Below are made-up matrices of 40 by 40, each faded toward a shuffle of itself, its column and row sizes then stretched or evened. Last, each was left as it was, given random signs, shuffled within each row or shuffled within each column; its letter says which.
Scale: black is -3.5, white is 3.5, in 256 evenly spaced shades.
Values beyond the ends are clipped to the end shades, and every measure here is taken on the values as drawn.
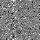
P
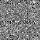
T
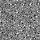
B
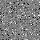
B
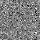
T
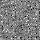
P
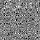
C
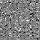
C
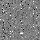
P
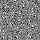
P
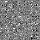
T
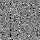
T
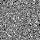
B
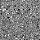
B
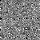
T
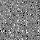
T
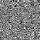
C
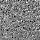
B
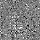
C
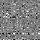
C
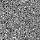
P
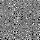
T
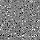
T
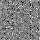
P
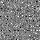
B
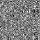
C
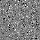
P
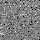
B
